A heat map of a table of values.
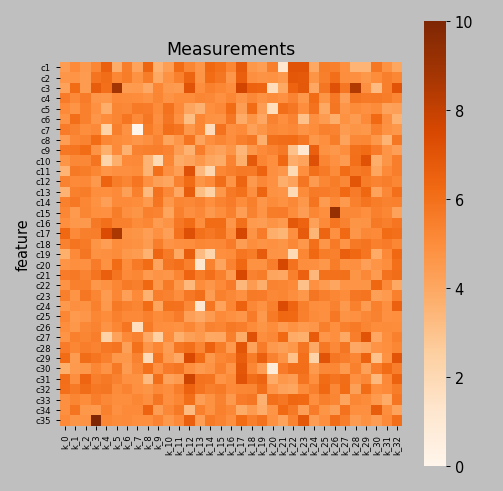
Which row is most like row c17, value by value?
c21
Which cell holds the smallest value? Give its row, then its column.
c7, k_7
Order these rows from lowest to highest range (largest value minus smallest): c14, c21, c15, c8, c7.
c14, c8, c21, c15, c7
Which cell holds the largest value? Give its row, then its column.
c35, k_3
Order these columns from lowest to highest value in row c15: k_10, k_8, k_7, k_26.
k_10, k_7, k_8, k_26
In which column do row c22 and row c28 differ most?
k_17
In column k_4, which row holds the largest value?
c17
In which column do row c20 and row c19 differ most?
k_22
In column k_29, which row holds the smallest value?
c1
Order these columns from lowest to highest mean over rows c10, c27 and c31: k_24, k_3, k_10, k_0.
k_10, k_0, k_3, k_24
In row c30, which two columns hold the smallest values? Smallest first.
k_20, k_0
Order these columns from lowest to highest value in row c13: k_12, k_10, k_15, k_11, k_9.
k_11, k_15, k_10, k_9, k_12
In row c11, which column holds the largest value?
k_12
